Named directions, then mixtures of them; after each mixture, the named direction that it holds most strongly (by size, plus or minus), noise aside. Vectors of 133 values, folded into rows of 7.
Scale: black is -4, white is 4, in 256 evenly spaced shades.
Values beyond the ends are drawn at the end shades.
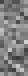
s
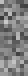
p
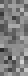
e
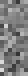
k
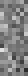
e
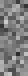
p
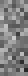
e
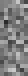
s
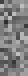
p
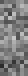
p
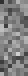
p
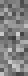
p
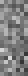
e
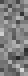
s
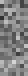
p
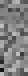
k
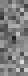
e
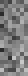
e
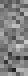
s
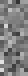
k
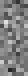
p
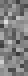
p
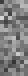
p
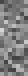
s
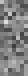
p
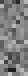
s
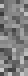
e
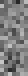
k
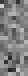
e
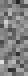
p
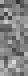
p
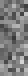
e
